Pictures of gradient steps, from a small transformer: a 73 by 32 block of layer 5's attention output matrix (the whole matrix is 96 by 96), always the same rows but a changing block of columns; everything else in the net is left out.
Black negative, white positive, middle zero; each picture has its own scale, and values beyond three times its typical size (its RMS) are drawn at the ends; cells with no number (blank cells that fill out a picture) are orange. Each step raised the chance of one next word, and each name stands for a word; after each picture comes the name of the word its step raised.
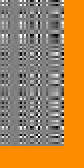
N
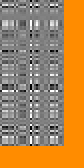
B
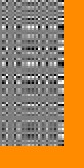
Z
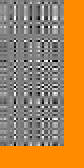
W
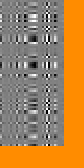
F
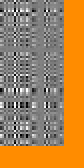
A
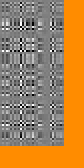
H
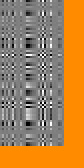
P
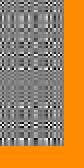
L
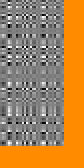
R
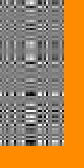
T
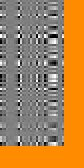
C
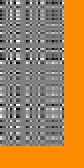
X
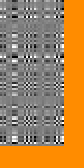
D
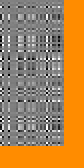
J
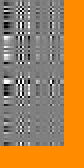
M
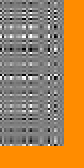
Z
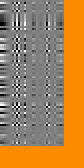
H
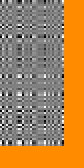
T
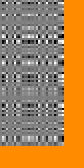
C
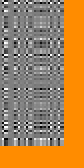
L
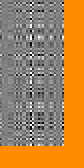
L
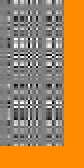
P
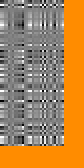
B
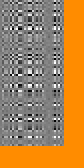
A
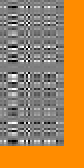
R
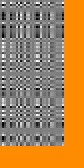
W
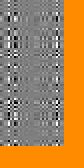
P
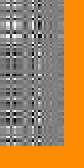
N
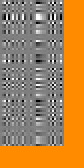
W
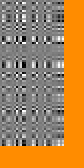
F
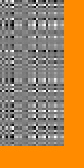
B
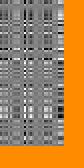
X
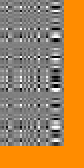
A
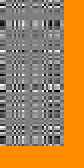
B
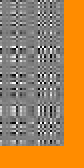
R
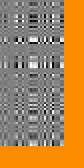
F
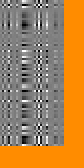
B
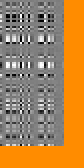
F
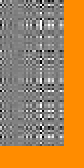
B
